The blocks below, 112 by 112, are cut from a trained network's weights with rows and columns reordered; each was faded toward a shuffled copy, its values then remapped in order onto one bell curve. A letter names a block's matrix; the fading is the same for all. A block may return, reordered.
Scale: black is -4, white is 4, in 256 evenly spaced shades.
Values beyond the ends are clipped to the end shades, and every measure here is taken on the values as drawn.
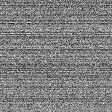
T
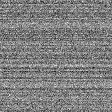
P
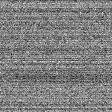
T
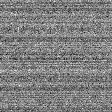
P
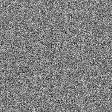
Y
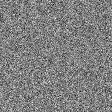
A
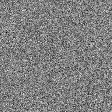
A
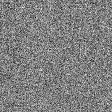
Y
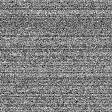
P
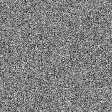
A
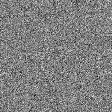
A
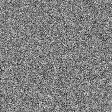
A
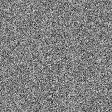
A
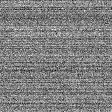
T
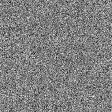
A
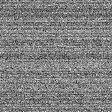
P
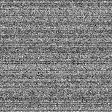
P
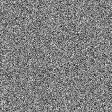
Y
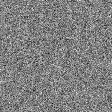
A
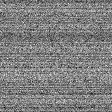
P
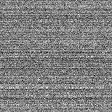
T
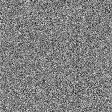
A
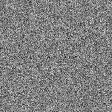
A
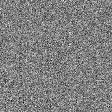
Y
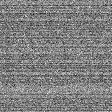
P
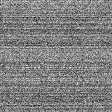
T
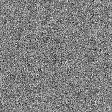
Y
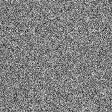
Y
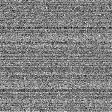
P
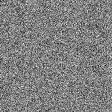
Y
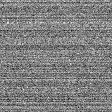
T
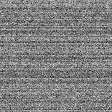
P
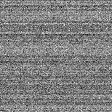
P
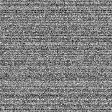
T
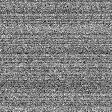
P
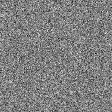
Y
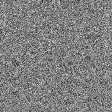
A
